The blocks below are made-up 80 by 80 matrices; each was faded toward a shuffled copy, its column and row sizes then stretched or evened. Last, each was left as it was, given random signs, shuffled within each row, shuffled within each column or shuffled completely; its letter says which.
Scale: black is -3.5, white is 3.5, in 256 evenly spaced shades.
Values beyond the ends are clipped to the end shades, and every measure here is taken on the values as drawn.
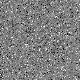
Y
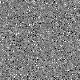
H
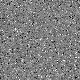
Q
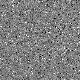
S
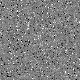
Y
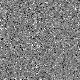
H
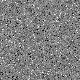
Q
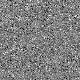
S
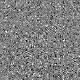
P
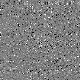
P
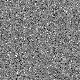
Y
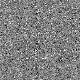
H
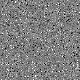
P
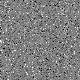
Y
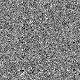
H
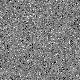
Q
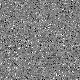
S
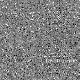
P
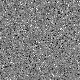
Q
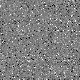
P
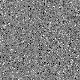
Y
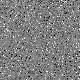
S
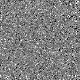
H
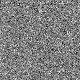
S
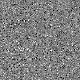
P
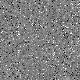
Y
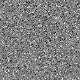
H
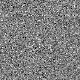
H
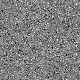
Q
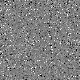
H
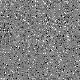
P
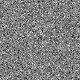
H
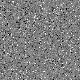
Y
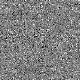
P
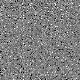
P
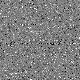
S
